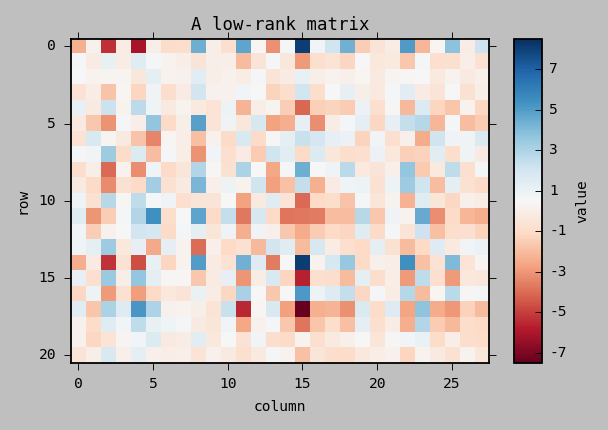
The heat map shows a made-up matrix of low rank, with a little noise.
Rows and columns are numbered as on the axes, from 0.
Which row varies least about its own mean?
2
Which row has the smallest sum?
17
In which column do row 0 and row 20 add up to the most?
15
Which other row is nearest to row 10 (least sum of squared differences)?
4
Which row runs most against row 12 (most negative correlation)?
6
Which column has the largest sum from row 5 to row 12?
8
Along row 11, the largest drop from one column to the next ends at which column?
24
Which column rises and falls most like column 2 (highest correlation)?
13
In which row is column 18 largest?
0
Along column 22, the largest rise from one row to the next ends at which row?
14
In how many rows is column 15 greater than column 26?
10
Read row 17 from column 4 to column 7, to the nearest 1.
5 3 0 0
